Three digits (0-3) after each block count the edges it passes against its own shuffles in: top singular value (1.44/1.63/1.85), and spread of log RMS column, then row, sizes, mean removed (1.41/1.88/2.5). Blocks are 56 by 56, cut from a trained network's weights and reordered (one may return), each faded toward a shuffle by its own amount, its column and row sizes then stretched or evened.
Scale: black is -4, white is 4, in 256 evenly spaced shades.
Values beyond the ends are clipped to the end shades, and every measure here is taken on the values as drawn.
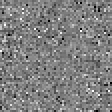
0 1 1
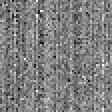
3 1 0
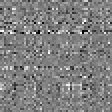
3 2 3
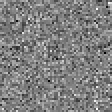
0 1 0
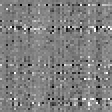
3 1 3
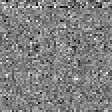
2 1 2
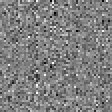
0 2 0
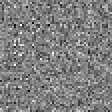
2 1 1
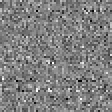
0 0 2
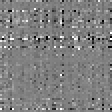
2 2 3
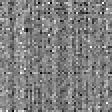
3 0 2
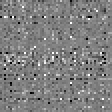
0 2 3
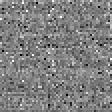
0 1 0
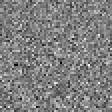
1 0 1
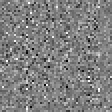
0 2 0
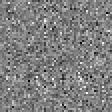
0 2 0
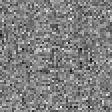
1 0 1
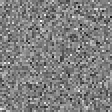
1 1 1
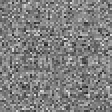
1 1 1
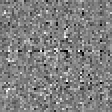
2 2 1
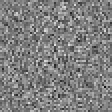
2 1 0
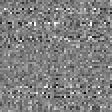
2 1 3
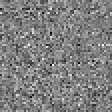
1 1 2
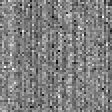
3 1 0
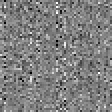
1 3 0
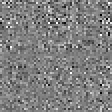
2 2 3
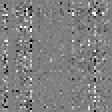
2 3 2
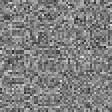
3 0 1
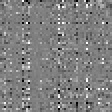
2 3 3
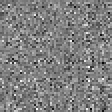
0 2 2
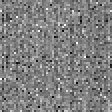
1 0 1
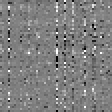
2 3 1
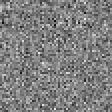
1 1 0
